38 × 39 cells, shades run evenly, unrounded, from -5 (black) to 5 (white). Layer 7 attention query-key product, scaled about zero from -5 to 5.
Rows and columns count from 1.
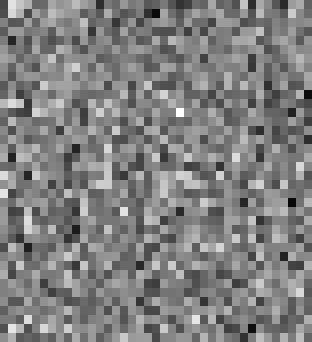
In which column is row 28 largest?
28
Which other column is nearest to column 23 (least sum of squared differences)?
5
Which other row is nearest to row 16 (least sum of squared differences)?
14
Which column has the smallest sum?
19
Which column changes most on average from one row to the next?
2
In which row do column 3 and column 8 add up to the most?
12
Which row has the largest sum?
21
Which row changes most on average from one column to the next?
30
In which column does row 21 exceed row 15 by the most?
33
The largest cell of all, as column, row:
23, 13
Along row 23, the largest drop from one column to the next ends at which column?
37
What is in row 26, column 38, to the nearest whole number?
1
